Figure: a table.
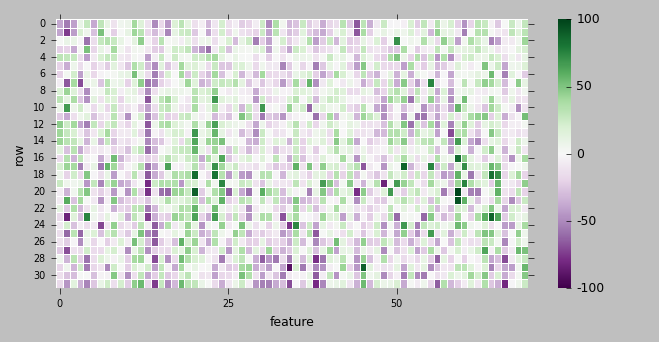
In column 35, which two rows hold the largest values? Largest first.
24, 17
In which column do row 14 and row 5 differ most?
51
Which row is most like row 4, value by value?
8
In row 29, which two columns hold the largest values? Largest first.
45, 69
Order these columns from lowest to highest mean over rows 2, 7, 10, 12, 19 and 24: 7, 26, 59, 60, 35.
26, 7, 59, 35, 60
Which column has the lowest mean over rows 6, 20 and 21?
44
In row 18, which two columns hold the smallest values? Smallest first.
13, 61
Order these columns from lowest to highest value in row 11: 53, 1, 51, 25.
53, 51, 1, 25
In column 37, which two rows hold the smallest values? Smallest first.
10, 20
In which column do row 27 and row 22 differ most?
41
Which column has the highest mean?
20
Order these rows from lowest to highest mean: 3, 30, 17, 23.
30, 3, 23, 17
